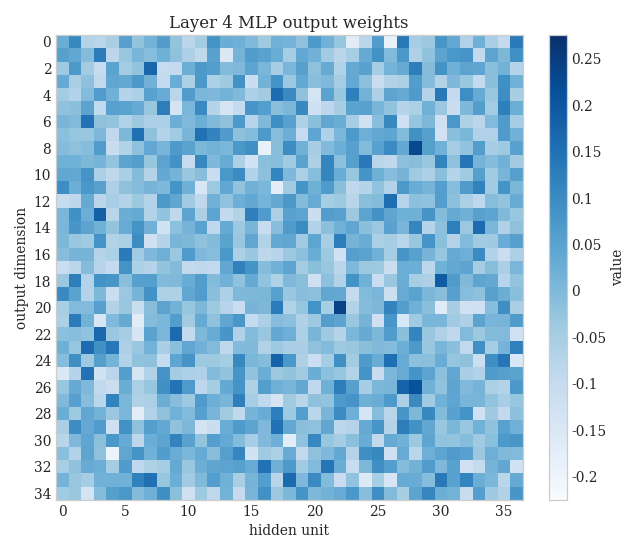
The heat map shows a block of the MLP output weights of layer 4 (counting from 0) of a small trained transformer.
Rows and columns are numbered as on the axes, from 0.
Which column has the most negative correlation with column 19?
14
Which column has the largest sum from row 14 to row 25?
28
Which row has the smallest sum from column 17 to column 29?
18
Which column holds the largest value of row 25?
2
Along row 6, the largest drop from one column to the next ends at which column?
27
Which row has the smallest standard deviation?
19
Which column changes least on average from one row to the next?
34
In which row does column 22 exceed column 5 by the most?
20
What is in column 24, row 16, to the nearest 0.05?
0.05
